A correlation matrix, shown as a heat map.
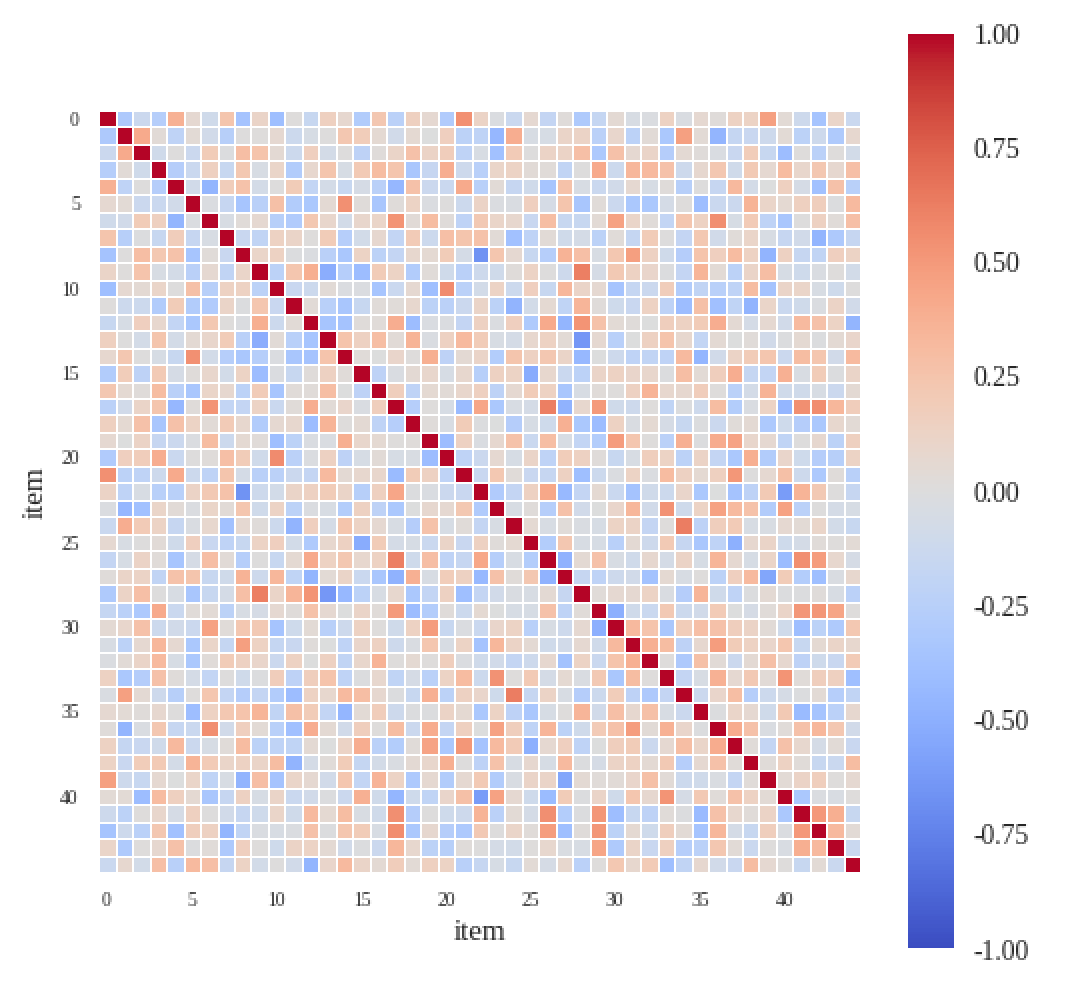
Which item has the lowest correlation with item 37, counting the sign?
25
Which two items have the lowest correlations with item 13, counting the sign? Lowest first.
28, 9
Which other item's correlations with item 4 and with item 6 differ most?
17
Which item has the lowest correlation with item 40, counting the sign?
22
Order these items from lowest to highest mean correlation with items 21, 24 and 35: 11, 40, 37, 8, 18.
11, 18, 8, 40, 37
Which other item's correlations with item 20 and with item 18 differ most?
3
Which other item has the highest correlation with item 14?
5
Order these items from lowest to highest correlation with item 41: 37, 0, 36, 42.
0, 37, 36, 42
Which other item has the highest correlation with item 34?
24
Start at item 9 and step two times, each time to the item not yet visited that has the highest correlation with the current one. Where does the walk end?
12
